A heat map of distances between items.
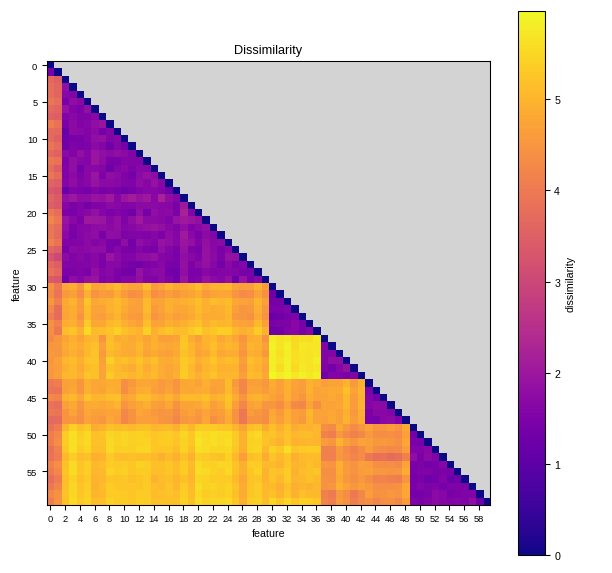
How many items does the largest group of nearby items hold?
28
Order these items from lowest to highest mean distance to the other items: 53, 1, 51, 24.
24, 1, 53, 51
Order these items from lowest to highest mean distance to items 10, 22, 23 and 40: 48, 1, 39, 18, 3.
3, 18, 1, 39, 48
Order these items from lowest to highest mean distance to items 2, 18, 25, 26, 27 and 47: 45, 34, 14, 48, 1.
14, 1, 48, 45, 34
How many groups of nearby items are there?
6
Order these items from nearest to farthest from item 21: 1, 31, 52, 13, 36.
13, 1, 31, 36, 52
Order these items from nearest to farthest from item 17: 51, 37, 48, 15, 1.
15, 1, 48, 37, 51
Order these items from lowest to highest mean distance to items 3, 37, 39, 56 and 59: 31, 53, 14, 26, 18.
53, 26, 14, 18, 31
